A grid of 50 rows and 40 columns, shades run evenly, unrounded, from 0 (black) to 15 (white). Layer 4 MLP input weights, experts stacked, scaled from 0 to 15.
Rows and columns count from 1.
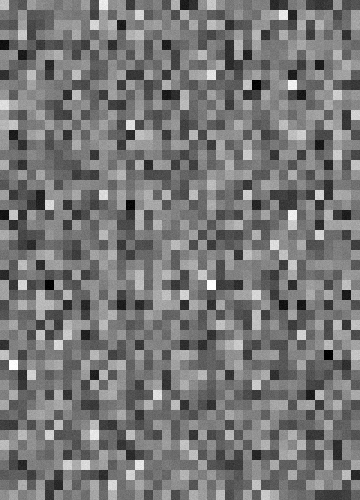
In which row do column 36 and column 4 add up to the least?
21
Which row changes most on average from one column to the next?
29
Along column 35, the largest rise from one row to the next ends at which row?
41
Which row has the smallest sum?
5
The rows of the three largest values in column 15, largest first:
13, 48, 44
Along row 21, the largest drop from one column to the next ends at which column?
15
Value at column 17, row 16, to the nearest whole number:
8
